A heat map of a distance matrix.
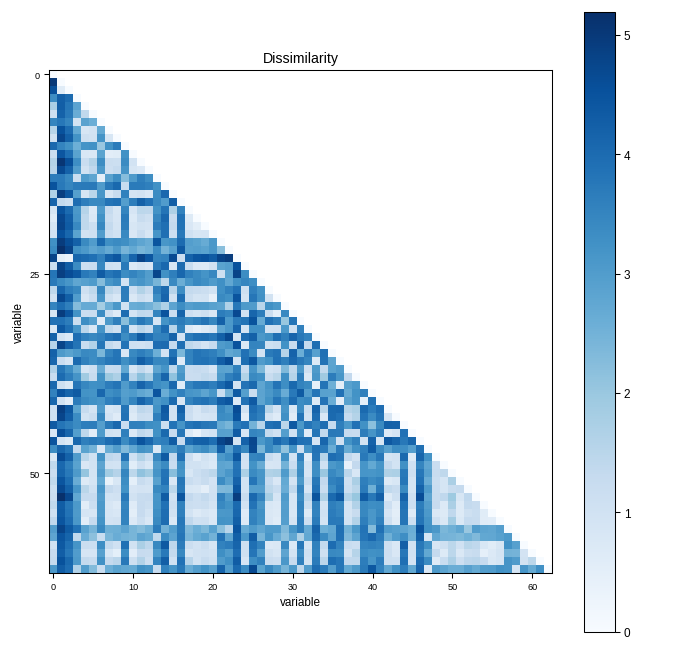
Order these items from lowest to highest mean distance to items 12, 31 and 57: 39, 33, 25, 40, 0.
0, 40, 25, 39, 33
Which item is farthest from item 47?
25
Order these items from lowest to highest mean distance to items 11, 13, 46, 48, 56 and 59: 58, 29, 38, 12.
12, 38, 58, 29
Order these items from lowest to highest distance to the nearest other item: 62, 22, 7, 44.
7, 62, 44, 22
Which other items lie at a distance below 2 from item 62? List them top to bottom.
3, 6, 13, 31, 47, 58
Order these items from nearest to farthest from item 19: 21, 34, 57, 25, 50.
34, 50, 57, 21, 25
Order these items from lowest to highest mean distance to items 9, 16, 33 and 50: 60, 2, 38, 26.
2, 26, 38, 60
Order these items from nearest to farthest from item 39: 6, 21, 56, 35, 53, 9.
35, 9, 6, 56, 21, 53
